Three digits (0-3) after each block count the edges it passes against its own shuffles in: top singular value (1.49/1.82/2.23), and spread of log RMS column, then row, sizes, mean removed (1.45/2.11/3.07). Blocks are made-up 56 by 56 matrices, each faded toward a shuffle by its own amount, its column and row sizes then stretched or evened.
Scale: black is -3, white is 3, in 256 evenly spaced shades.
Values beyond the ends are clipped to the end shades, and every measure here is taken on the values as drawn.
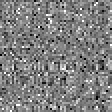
2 0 0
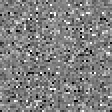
0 1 2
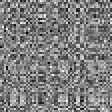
3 1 1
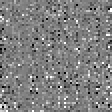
0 2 1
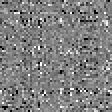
1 1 2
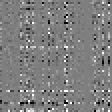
2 3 2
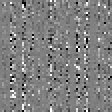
1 3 1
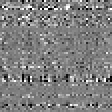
2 1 3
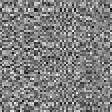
3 1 1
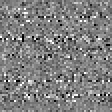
0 0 2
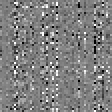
1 3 1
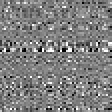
3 1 3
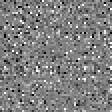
1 1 1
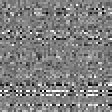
3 0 3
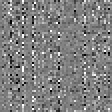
2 3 1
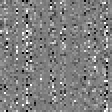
0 3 0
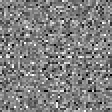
2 0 2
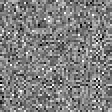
2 0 0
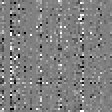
2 3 1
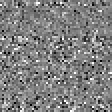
1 1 2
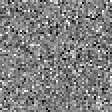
0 0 0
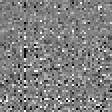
2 2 2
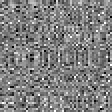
3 0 0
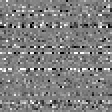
3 0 3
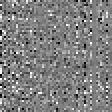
0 3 1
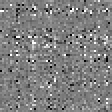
0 2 2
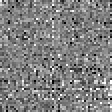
2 1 2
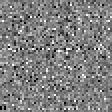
1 0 1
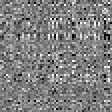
3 2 2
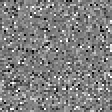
0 0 1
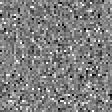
0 0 1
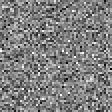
2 0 0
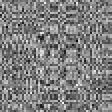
3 1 0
